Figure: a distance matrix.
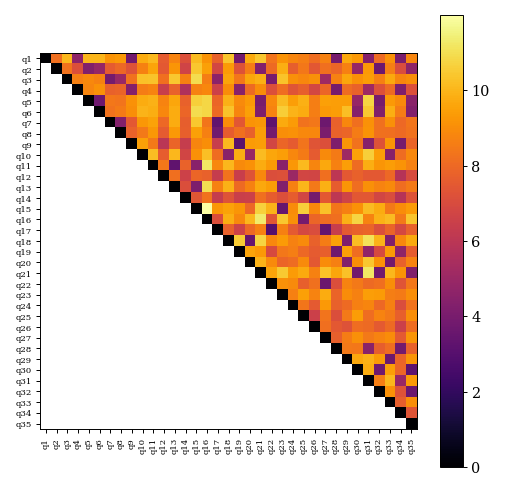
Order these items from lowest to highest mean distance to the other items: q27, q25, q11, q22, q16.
q22, q27, q25, q11, q16
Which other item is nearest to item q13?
q11
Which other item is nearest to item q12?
q24
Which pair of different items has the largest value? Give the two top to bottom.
q15, q16
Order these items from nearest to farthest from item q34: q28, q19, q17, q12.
q28, q19, q12, q17
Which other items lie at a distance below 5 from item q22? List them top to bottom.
q3, q7, q8, q17, q27
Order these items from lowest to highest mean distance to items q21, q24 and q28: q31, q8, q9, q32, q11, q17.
q32, q9, q17, q31, q8, q11
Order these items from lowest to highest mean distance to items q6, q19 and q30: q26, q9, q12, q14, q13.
q9, q14, q12, q26, q13
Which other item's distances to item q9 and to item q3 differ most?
q1
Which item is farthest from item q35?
q16
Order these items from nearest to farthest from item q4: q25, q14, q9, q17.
q9, q14, q17, q25
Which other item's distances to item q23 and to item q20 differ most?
q18
